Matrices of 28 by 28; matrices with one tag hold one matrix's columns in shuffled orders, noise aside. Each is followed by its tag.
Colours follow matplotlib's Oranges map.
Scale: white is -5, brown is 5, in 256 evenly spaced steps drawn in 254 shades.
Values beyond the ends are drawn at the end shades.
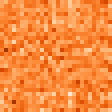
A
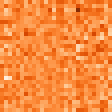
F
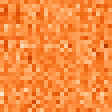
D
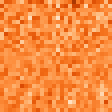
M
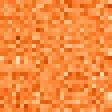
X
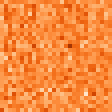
D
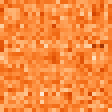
D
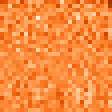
M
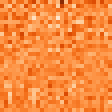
M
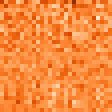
M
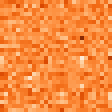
X
